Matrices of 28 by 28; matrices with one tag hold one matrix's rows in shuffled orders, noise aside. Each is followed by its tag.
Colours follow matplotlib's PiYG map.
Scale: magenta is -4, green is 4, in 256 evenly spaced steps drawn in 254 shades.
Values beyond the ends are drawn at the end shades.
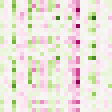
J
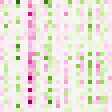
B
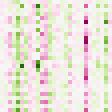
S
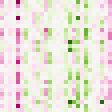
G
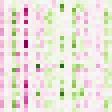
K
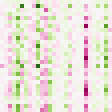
S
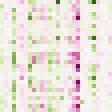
J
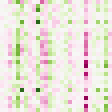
S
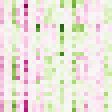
K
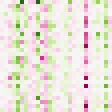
S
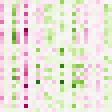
K
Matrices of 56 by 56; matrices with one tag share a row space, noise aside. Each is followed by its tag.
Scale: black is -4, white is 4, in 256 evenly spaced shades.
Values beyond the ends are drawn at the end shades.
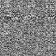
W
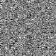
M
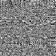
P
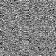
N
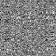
W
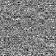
W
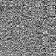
P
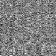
M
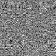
P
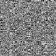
M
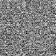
P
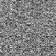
M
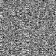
N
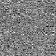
W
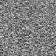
N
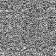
P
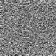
N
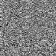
N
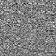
W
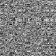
M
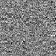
P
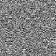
P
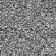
M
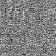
P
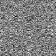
M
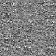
W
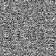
W
